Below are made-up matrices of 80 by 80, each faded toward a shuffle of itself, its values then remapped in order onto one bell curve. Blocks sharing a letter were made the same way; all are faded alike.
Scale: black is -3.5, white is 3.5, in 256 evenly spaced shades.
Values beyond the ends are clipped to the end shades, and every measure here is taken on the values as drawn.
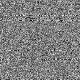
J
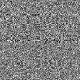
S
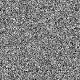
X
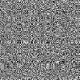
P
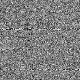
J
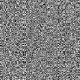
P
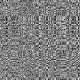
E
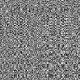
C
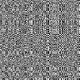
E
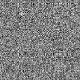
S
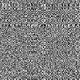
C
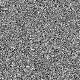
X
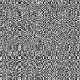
E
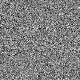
X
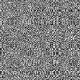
P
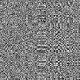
C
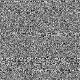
J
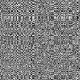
E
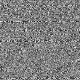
J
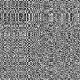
E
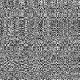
C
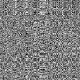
P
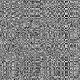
E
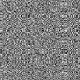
C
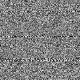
J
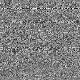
J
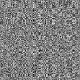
P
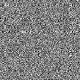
S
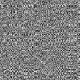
C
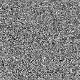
X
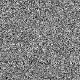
X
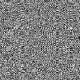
S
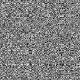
S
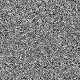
X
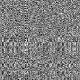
P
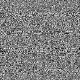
J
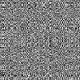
C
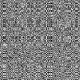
E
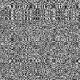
C
